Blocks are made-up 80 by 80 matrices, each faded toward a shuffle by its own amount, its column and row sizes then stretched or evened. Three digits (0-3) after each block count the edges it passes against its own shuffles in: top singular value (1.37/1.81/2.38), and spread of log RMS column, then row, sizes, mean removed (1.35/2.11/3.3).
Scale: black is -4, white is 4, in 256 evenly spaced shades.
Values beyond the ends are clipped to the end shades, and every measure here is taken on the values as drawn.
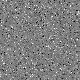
0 0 0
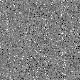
0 1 0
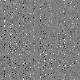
0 2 1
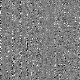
0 2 0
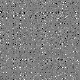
0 2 2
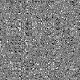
2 1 1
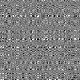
3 1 3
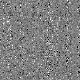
0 2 0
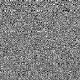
2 0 2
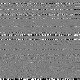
3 0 3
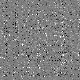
0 2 1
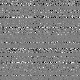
2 0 3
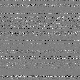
1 0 3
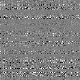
2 1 3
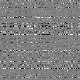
3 0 3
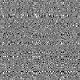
3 1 2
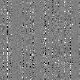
1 3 1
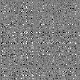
2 2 2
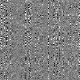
2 3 1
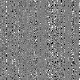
1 3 1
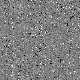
0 1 0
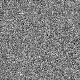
0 0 1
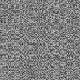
3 0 1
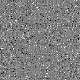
2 1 0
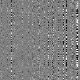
3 3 0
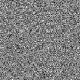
2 0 1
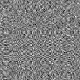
3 1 1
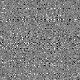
2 1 2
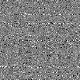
2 0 2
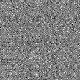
2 0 0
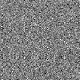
2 1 0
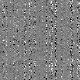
0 3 1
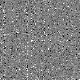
0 2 1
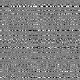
3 0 3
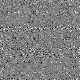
1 0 2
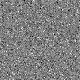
1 0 0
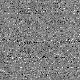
1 0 2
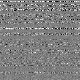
2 0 3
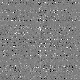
0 1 2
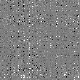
0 2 2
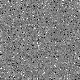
1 1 0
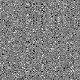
2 1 1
